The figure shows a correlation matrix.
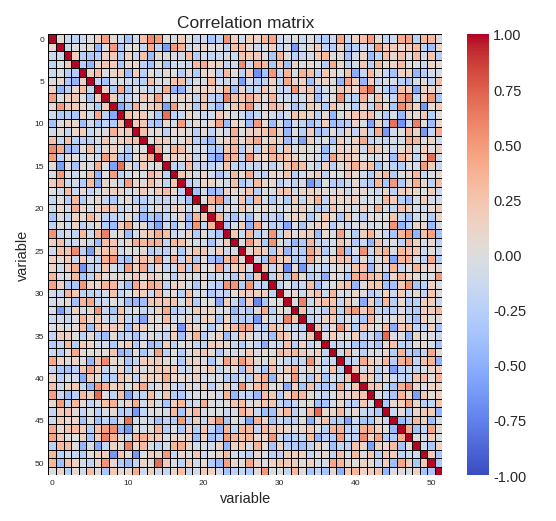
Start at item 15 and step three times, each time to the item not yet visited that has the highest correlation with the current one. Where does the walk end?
42
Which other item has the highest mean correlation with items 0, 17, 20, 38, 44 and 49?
7
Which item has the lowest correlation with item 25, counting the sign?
5
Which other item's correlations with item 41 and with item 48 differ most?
6
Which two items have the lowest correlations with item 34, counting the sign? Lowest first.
17, 45
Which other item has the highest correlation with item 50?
14
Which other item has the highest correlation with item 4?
29
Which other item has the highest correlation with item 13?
0
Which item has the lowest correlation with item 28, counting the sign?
36
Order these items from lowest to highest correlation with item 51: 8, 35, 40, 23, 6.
23, 35, 6, 8, 40
